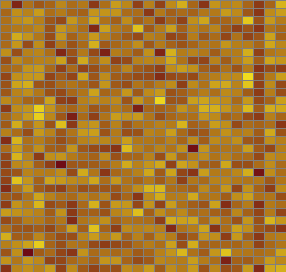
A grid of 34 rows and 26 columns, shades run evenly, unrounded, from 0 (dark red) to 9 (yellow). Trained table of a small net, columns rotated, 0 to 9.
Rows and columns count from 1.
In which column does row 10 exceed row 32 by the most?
3
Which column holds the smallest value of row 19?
18
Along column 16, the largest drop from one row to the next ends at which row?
29
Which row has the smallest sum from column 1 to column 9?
21
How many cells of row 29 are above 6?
4
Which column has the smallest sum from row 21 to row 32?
24
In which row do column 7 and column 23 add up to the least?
15
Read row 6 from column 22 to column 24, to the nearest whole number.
5 5 4
